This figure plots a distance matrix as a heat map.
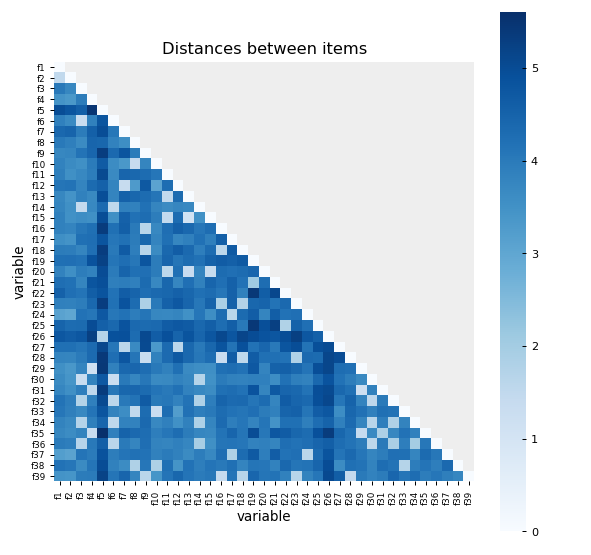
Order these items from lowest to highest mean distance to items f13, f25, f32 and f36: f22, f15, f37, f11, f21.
f15, f11, f22, f37, f21
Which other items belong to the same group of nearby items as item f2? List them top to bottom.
f1
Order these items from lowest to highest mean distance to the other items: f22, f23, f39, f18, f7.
f39, f18, f23, f7, f22
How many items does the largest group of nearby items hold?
7
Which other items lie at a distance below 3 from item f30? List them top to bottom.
f3, f6, f14, f32, f34, f36
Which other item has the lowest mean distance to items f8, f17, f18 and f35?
f10
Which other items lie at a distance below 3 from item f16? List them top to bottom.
f9, f18, f23, f28, f39
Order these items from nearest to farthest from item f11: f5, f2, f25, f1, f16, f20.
f20, f2, f1, f16, f25, f5
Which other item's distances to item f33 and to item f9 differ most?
f28
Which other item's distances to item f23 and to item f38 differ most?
f33
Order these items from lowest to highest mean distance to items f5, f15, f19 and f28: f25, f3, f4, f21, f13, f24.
f13, f21, f3, f24, f4, f25
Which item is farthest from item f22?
f19
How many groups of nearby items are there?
11
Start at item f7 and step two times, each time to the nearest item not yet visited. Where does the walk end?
f27
